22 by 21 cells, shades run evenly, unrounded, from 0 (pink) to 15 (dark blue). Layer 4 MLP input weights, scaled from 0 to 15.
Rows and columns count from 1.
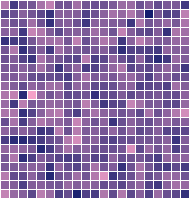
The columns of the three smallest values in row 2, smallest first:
21, 15, 13
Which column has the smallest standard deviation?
8
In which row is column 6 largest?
20
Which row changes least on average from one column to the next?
9
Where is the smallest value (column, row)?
4, 11
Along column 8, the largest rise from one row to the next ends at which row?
18
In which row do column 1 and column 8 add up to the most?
5
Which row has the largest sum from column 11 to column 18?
6
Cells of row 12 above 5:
18
